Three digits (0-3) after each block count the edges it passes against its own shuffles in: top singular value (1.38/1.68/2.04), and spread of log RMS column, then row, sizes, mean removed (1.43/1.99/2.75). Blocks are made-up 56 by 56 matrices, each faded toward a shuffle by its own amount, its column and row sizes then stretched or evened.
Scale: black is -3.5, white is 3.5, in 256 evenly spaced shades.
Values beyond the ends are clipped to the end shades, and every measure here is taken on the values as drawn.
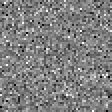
0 0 0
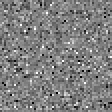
0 0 1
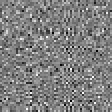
3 1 1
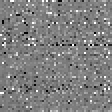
1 1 2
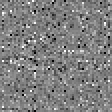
0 2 1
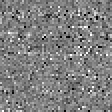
0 1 2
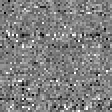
2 0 2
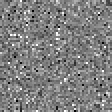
0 1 0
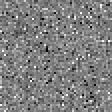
0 0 0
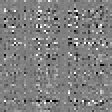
1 3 3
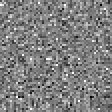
2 0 0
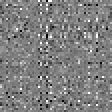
3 2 2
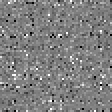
0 1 2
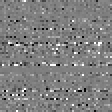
0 0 3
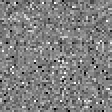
1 0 1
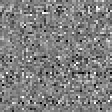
1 1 2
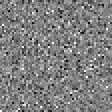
2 0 0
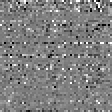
0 1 3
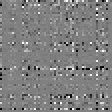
2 3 3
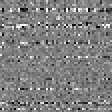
3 1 3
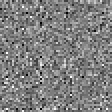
2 2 1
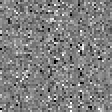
1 2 0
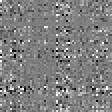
0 3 3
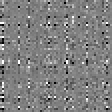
3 3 2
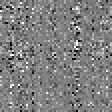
1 3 2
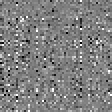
2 2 1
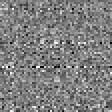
2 0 2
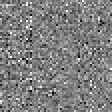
2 2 0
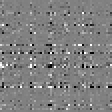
2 2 3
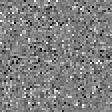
1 0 1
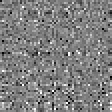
3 1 2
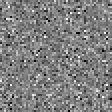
0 1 1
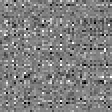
3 2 2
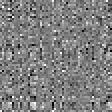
3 2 1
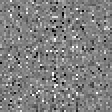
0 2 0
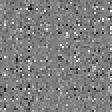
0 2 1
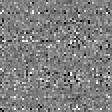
1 2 2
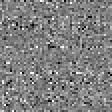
1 1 2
